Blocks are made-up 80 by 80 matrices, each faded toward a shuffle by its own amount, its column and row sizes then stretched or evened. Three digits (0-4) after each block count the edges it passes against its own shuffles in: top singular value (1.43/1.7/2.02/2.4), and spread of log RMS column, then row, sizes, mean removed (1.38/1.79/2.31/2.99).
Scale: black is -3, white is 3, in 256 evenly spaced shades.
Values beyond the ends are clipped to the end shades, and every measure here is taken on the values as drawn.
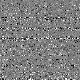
2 0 4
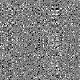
3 2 2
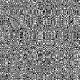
4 2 1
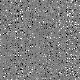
0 3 1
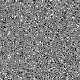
2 0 1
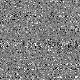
0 1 3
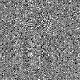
3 2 0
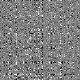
2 4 3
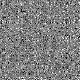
2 1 2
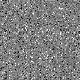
2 1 0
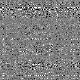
2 2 4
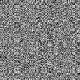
4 1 0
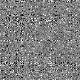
2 2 3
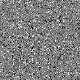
0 2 2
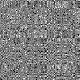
4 2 0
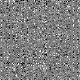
0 4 3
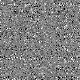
0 2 3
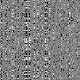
4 4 0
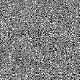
2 2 1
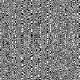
4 4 0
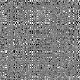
4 4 3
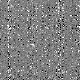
2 4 2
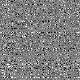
2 2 4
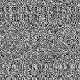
4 0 2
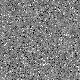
0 0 0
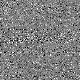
0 0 3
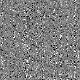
1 3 1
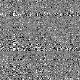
2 2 4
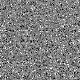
1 1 1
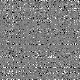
1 2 4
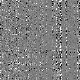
1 4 2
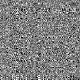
3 2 3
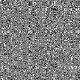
3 3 1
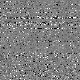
1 1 4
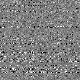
0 1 4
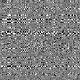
4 2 4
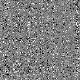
0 3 2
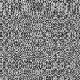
4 1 1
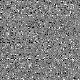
2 1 2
